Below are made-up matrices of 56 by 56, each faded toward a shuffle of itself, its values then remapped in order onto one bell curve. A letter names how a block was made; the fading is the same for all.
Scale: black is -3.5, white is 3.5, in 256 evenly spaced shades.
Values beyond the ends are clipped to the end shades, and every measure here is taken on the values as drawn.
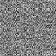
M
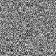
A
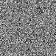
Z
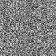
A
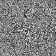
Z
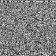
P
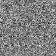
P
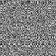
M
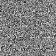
Z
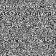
P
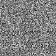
Z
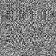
A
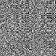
M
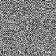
M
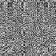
A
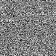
P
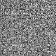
Z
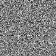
Z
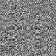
M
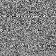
P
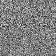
P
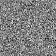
Z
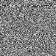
P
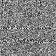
P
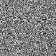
P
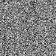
Z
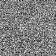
P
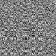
M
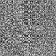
M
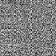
M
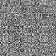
M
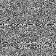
P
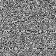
P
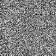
Z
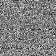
P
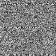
P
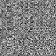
M
